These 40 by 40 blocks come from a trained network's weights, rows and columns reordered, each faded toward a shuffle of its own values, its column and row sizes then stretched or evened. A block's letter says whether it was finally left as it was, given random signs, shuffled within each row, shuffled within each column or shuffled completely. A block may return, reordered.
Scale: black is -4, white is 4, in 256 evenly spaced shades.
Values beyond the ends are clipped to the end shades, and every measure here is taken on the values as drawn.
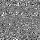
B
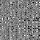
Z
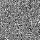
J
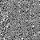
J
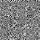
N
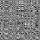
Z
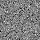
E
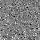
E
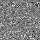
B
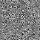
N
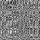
Z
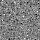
E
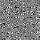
N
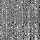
Z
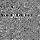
Z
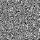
J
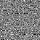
B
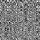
Z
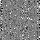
J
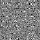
N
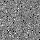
E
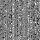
J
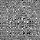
Z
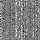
J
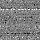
B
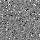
E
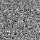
B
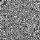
N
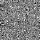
J
